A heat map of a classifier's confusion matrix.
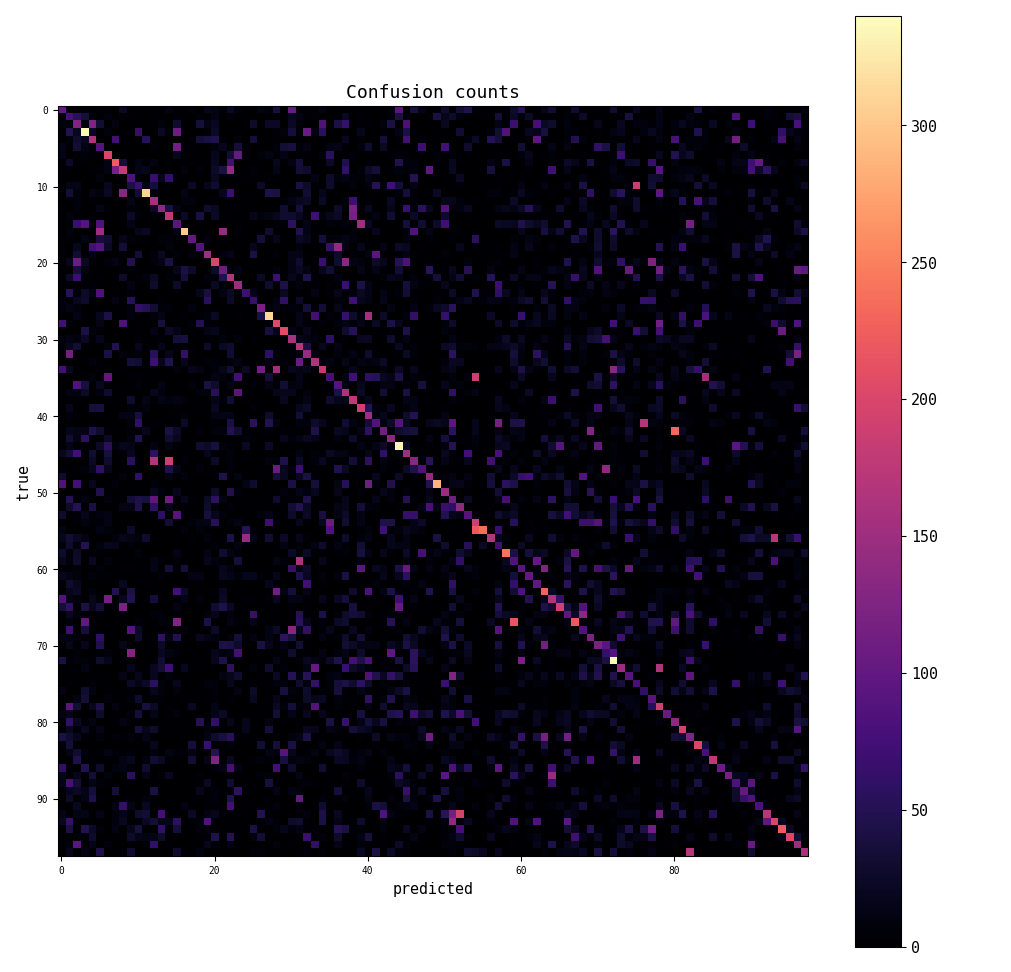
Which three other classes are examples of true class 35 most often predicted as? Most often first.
54, 84, 6
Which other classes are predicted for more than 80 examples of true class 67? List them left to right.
3, 15, 59, 80
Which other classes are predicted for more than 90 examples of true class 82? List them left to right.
48, 63, 66
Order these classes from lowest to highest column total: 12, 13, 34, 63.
13, 34, 63, 12
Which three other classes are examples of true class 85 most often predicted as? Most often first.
75, 20, 69
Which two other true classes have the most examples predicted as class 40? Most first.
27, 49
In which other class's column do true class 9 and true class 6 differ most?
23
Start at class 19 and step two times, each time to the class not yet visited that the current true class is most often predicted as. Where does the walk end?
76
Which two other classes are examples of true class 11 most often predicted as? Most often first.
8, 78
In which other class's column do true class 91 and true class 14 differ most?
38
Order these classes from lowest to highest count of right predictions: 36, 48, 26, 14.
36, 26, 48, 14
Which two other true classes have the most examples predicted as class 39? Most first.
15, 60
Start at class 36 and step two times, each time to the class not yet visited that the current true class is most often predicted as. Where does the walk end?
4
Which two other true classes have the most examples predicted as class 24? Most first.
56, 55
